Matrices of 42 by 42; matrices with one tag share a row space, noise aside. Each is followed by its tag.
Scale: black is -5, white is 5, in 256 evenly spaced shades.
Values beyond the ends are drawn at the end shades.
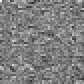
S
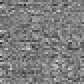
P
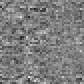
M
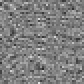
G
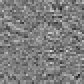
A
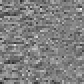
M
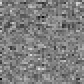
G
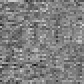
M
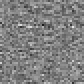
S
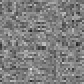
G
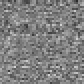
A
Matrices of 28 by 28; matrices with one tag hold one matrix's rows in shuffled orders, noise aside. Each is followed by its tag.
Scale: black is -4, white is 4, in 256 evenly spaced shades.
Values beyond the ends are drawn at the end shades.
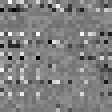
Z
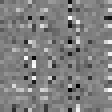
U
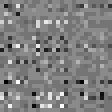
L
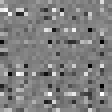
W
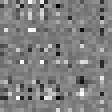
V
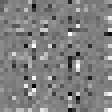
U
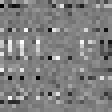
Z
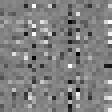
U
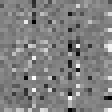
U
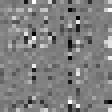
U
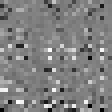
W
